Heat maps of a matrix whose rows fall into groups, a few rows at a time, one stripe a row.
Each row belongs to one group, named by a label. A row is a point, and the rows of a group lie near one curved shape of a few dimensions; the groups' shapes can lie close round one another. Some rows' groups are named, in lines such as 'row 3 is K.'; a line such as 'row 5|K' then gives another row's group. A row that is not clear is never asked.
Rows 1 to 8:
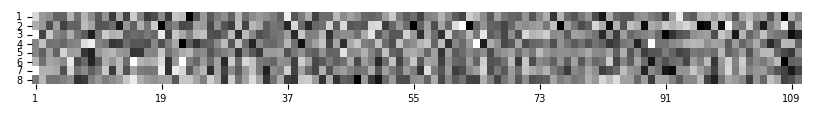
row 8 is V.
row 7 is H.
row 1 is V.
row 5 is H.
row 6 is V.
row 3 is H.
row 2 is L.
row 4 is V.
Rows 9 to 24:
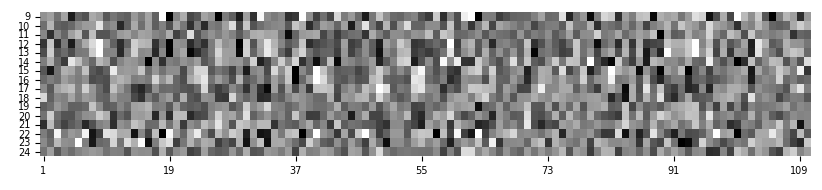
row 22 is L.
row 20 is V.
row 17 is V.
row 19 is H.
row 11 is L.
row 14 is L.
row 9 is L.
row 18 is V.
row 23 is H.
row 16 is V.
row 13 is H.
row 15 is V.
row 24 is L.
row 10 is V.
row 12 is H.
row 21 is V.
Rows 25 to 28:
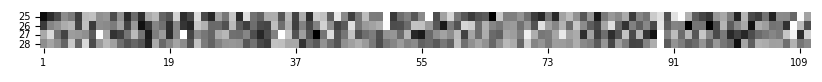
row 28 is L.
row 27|L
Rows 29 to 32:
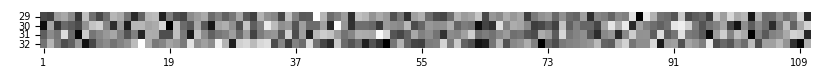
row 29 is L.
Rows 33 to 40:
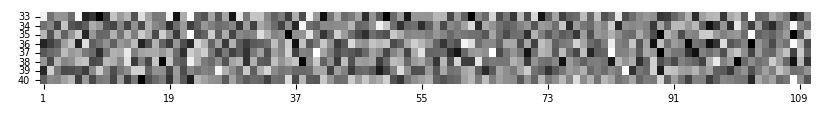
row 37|V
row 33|V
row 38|L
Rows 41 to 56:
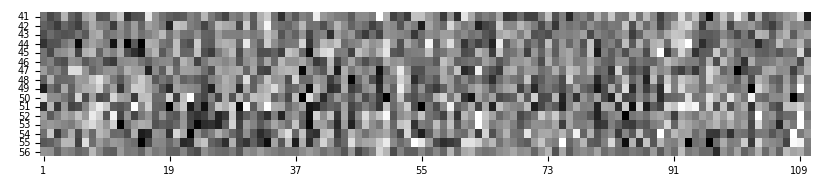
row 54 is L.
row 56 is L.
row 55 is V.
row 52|V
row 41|L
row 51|H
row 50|V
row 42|H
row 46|L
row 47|L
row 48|V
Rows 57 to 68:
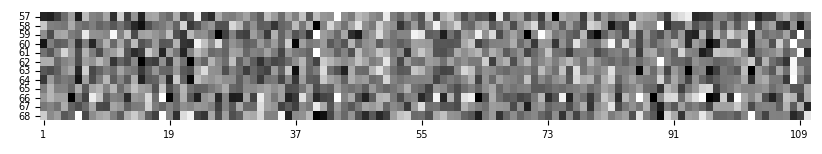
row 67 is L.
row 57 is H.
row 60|V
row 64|V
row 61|L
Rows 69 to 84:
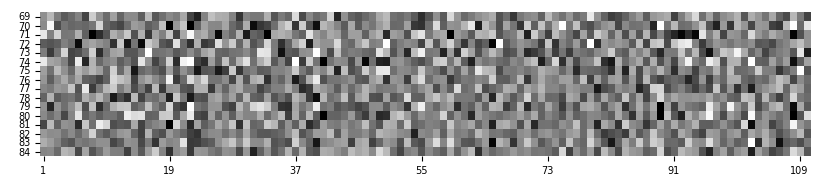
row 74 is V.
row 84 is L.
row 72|H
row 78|V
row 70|L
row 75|V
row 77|L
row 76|V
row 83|V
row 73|L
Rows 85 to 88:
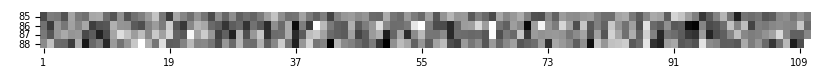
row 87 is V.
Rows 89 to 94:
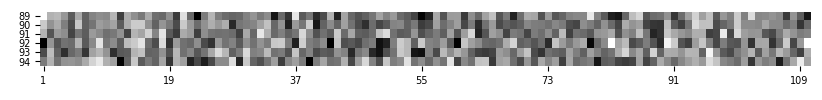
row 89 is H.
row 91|L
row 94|V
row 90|H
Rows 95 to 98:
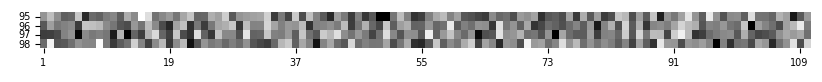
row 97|H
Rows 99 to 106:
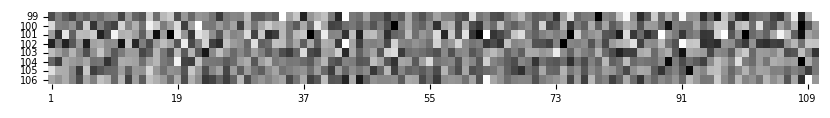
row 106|V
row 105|H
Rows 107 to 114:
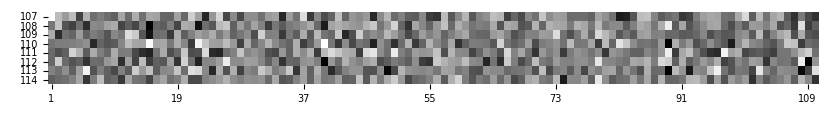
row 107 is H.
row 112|V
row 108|V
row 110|V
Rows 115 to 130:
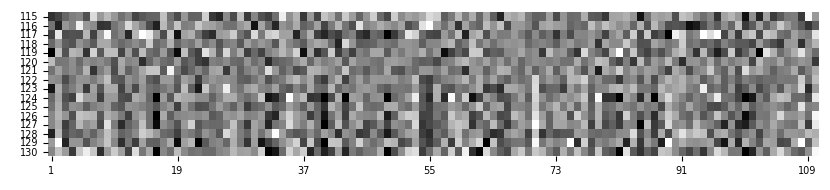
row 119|V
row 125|L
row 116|H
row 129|L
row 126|L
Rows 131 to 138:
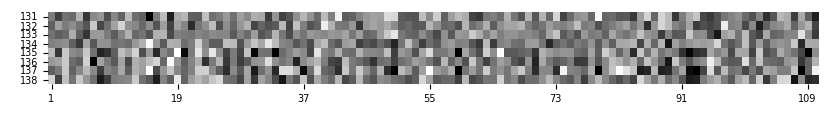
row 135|H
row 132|L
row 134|V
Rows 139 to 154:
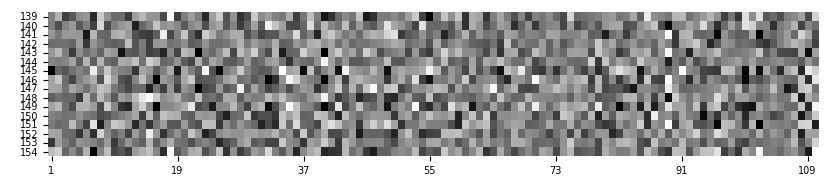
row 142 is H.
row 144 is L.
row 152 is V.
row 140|L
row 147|V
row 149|L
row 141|L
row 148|V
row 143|V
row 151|L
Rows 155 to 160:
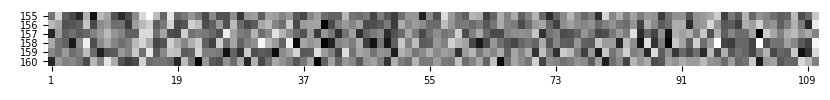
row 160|V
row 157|V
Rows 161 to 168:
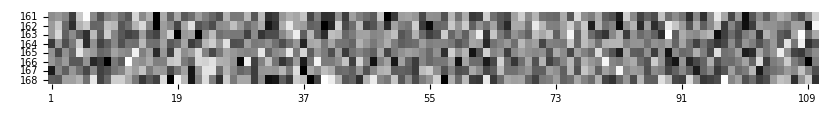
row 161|L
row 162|L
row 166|V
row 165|L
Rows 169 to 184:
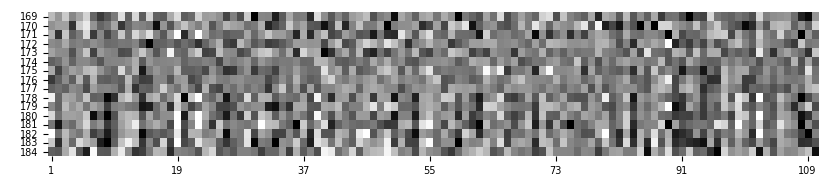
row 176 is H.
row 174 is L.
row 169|H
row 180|V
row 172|V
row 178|V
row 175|V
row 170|L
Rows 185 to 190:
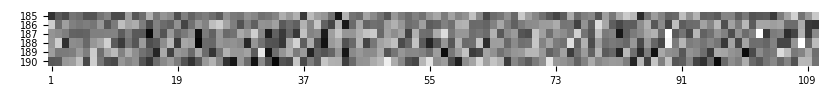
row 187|V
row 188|L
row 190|V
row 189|L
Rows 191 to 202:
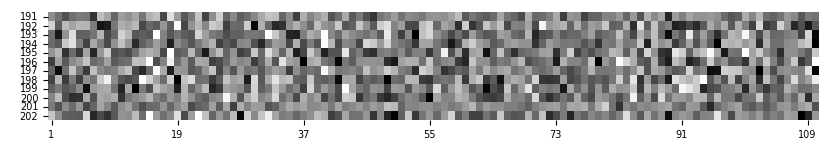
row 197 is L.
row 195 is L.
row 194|L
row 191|L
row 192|H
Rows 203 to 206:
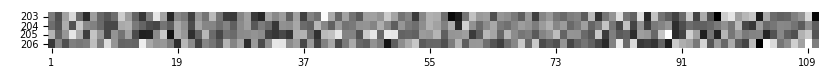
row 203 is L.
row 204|H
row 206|V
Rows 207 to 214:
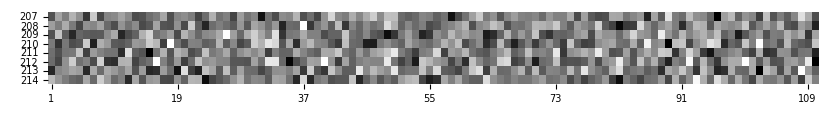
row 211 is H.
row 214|V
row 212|L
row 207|L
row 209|V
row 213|V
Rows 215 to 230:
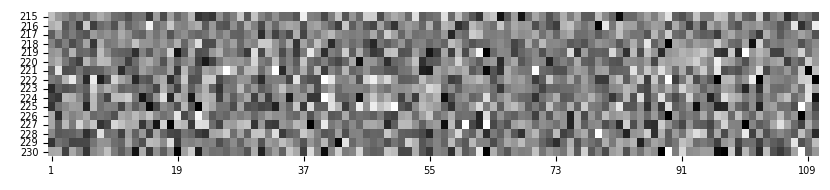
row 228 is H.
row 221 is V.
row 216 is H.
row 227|L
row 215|V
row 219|L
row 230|L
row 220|V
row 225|V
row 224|L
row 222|L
